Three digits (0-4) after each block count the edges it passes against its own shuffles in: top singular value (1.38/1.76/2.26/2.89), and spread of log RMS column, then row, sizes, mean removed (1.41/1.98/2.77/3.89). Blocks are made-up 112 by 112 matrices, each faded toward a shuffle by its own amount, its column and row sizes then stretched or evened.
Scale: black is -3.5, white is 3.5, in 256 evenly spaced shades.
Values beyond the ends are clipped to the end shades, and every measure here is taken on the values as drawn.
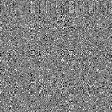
3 2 2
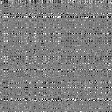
4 2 4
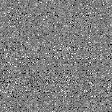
1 1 3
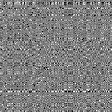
4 0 3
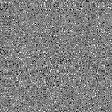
3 0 1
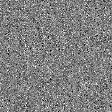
0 2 1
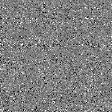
0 2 2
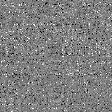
2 0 2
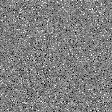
1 0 1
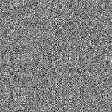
3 1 0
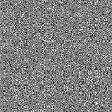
3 2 0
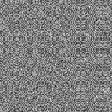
4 1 0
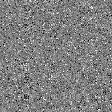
2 1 0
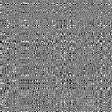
4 3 3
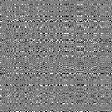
4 2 4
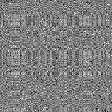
4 0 1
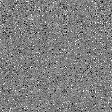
2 1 2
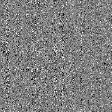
1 3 1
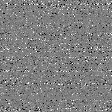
0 0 3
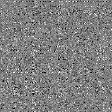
1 2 3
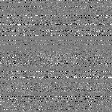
1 1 4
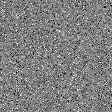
0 1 0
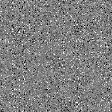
1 2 1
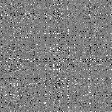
1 3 3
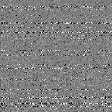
3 1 4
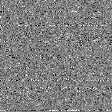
0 0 3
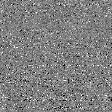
0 0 3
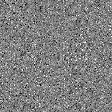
2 1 0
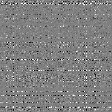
3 2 4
